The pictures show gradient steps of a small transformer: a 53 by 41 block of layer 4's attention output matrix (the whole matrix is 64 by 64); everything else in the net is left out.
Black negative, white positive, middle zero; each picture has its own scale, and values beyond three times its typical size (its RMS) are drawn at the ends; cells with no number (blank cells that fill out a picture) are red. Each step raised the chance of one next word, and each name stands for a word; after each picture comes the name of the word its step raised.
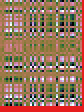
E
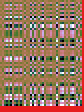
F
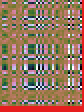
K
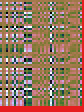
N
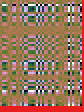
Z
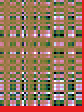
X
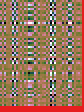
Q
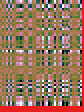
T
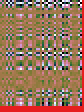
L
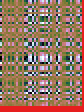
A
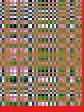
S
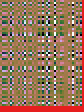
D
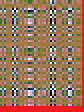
N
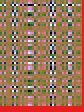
Z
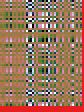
S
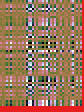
T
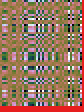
E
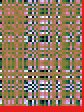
D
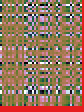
Z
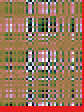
E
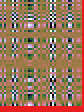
S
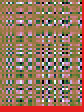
D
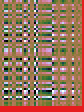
N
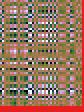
N
